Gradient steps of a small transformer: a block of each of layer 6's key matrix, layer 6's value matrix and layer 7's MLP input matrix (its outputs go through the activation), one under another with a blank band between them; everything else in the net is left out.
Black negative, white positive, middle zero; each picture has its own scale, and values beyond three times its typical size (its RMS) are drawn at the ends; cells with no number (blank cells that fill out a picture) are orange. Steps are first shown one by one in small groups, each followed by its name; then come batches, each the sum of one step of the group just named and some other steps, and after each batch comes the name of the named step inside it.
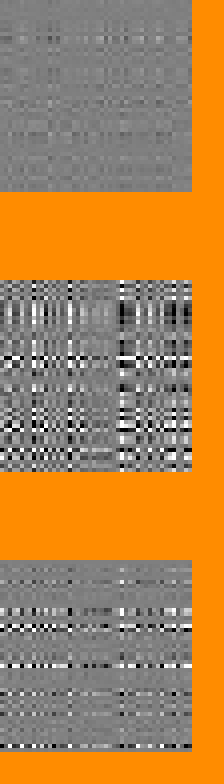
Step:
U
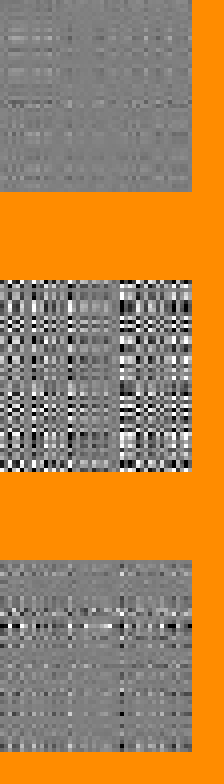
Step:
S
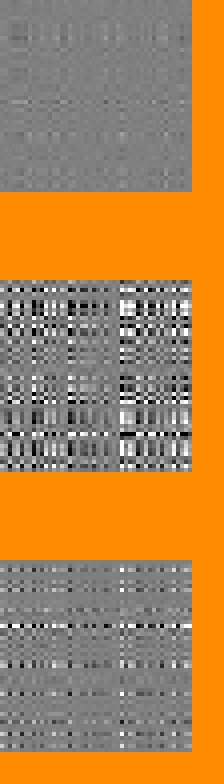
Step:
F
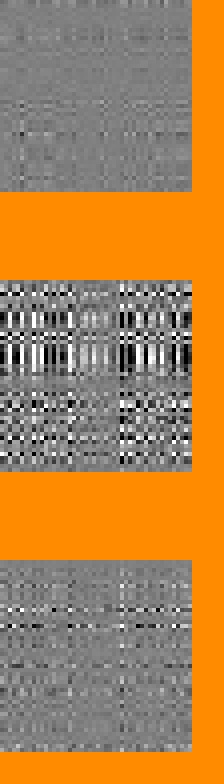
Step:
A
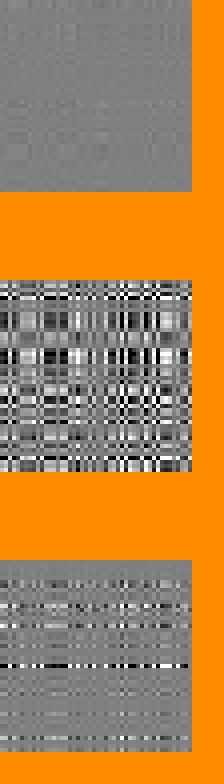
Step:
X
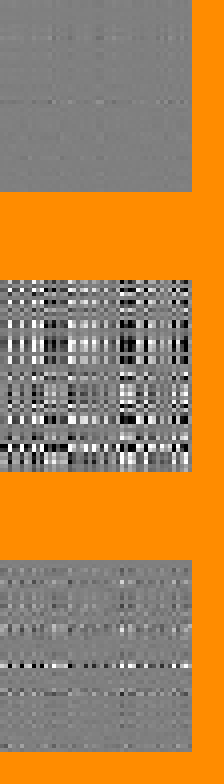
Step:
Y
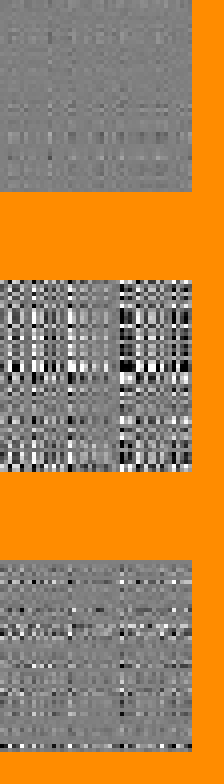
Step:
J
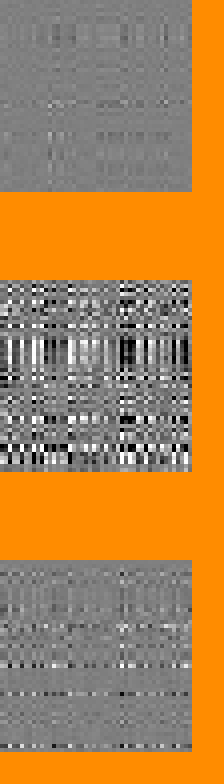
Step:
Y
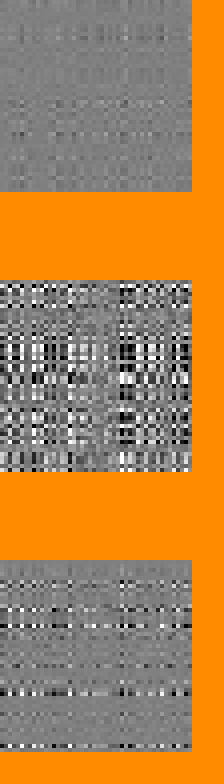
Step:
A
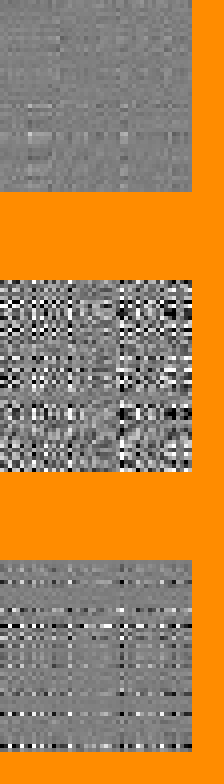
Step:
S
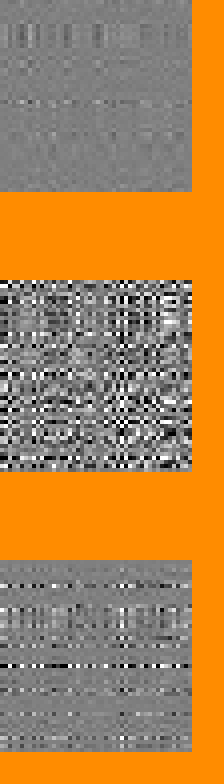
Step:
X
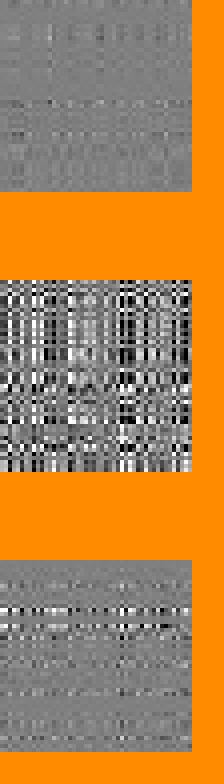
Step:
Y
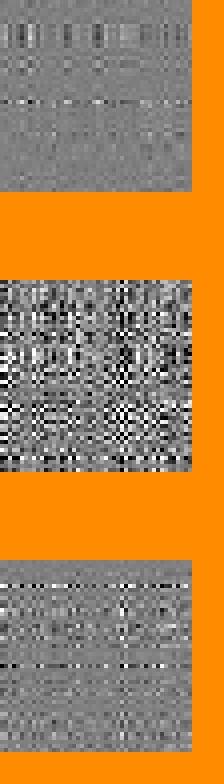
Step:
A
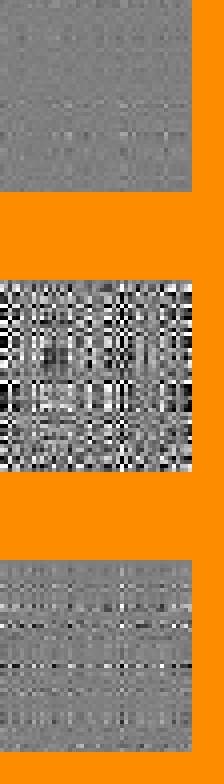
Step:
A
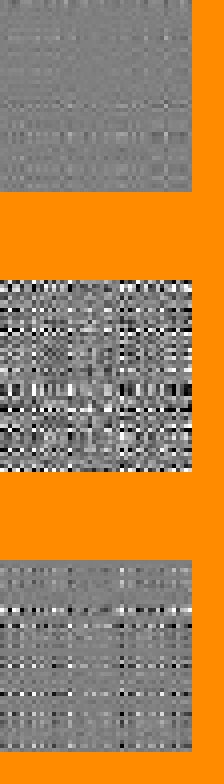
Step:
S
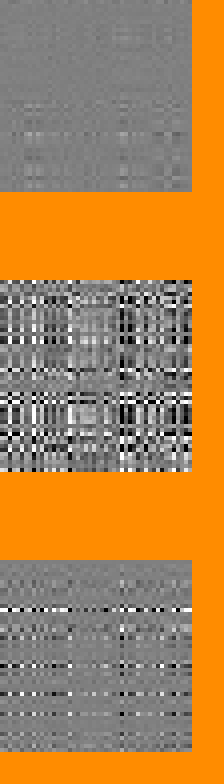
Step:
Y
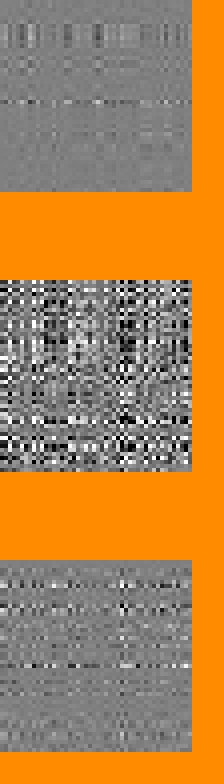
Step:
Y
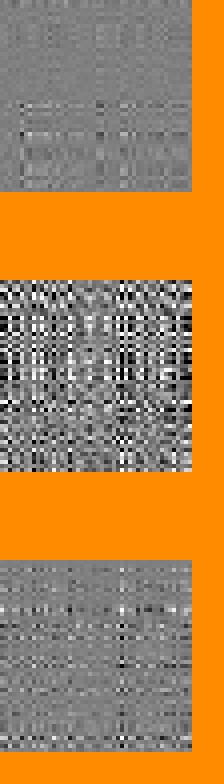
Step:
A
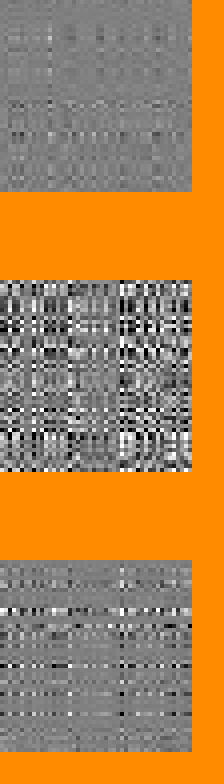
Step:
S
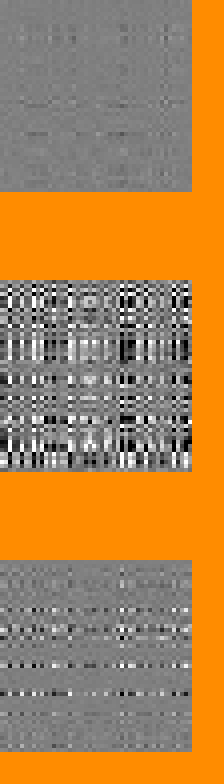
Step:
Y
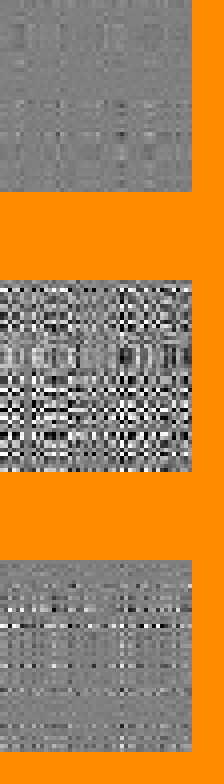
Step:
A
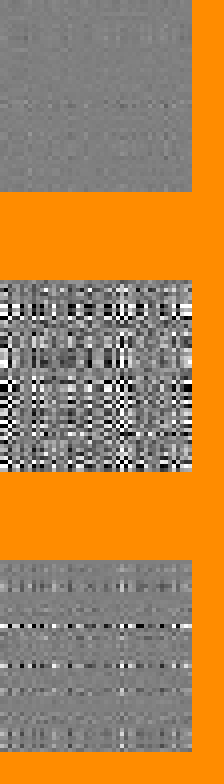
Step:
F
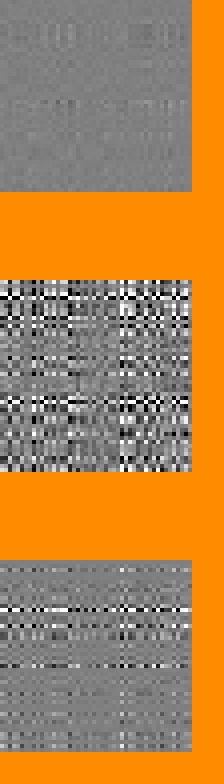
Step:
F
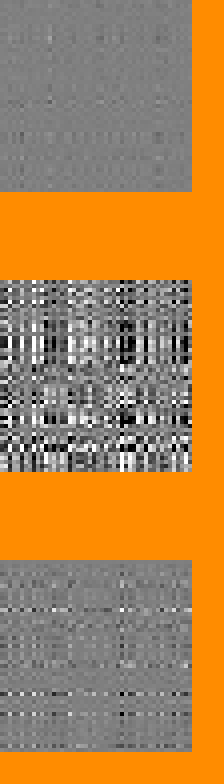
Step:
Y
